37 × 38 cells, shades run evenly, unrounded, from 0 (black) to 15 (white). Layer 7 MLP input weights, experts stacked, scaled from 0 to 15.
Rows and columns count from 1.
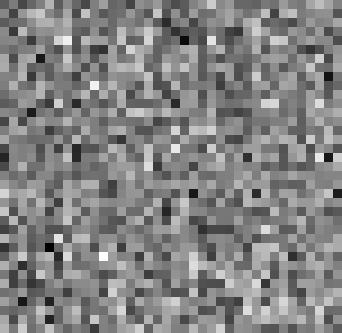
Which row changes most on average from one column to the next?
29
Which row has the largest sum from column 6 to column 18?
5
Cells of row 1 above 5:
34
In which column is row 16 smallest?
14
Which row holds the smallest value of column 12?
6
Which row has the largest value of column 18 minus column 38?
2
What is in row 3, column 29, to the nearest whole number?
11
